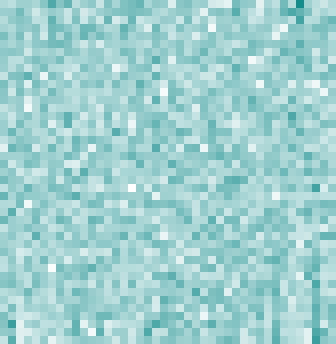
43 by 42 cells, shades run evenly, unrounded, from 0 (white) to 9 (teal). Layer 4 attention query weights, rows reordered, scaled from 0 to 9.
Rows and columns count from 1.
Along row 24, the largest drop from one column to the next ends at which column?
41
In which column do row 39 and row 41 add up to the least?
3
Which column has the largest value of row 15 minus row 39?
37
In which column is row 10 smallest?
6
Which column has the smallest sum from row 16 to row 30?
33
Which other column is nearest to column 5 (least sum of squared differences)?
8
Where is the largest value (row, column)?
1, 38
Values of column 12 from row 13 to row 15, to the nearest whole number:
2 3 3
